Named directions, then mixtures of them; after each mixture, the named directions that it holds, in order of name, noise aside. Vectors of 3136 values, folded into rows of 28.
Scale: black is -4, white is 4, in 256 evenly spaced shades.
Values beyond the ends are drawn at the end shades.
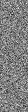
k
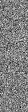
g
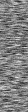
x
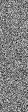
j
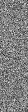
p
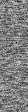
j, x.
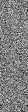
j.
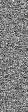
g, p, x.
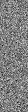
j, k.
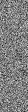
j.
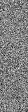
g, k, p.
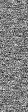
j, p, x.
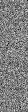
g, p.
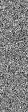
g.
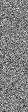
g, k.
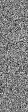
g.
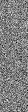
j.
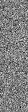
g.
